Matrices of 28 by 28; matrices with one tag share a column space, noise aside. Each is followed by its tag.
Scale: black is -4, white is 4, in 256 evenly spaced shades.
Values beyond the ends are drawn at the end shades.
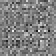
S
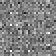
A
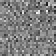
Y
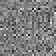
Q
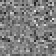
Y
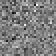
Y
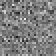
Y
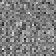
A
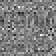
Q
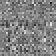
A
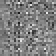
A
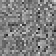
S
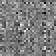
A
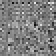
A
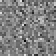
Y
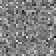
Y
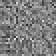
Y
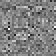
Q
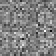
S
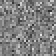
Y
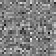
A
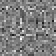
Q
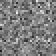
Y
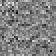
Y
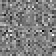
S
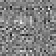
Q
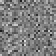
S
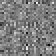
A
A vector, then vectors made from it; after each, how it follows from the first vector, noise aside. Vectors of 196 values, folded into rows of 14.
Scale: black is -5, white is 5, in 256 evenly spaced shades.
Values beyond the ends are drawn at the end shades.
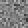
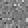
negated, partly zeroed.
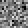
wrapped around, scaled up.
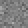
reversed, negated, shrunk.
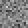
wrapped around.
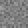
reversed, negated, shrunk.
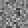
wrapped around.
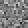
sign-scrambled.
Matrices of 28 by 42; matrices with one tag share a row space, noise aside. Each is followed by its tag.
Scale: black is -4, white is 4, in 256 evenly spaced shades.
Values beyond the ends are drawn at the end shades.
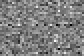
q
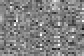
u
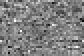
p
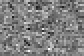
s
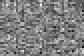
u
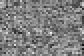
p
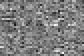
u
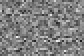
q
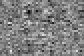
s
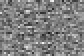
s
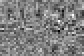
u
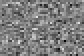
q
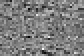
s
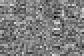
u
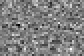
q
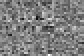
s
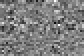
u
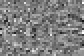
p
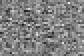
s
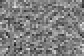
p
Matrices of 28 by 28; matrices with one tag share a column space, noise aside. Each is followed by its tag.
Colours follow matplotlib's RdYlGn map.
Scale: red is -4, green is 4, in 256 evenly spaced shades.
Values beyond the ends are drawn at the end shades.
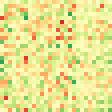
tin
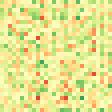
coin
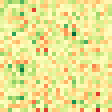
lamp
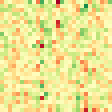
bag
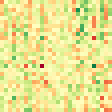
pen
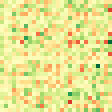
lamp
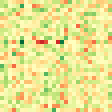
lamp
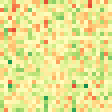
bag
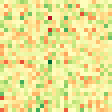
tin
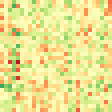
pen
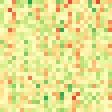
bag
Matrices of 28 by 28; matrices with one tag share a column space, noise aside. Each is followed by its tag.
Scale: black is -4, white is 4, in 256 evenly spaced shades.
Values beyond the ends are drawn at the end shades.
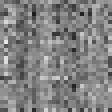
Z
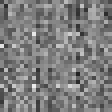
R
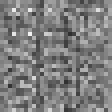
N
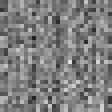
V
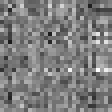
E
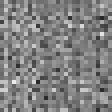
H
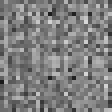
Z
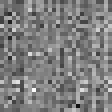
H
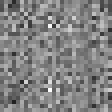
H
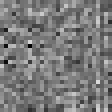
V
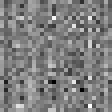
H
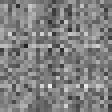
R
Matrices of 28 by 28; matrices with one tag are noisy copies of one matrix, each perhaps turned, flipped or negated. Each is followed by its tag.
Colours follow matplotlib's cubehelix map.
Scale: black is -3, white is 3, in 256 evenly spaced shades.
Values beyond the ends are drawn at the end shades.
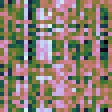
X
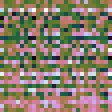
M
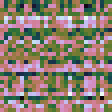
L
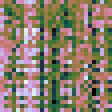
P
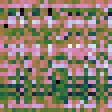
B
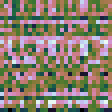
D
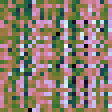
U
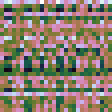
D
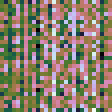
M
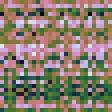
B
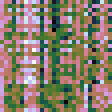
P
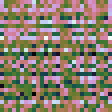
M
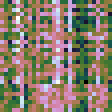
P
